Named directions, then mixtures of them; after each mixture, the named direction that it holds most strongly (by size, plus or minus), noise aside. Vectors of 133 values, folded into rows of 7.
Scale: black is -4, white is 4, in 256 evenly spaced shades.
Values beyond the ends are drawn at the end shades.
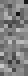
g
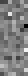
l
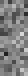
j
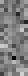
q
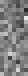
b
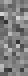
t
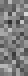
j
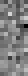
l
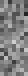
j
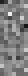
l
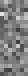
t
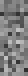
t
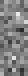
q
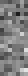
j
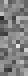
j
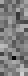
q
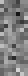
q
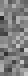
j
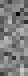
q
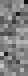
g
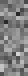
g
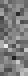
q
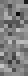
g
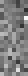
b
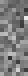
b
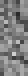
q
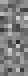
t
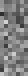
t
